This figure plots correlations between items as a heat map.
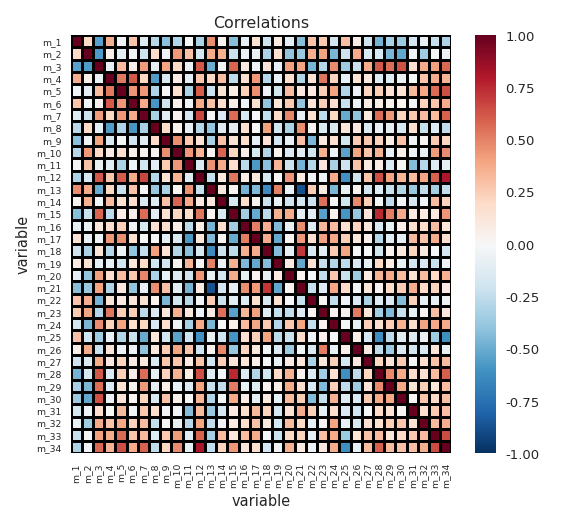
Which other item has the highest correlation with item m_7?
m_12
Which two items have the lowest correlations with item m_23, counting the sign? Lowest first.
m_15, m_29
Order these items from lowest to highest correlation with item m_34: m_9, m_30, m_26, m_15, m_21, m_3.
m_26, m_21, m_9, m_30, m_15, m_3
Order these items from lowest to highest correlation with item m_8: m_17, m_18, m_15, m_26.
m_15, m_17, m_26, m_18
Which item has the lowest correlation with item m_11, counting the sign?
m_17
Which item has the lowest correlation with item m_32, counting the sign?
m_2
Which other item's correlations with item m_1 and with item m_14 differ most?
m_10
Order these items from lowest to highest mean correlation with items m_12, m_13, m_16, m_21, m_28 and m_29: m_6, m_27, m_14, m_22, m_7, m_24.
m_22, m_14, m_6, m_27, m_24, m_7
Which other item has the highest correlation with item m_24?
m_3
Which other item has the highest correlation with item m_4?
m_6
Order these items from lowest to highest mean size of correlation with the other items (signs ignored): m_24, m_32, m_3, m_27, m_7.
m_27, m_32, m_24, m_7, m_3
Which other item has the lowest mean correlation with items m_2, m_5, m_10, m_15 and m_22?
m_25
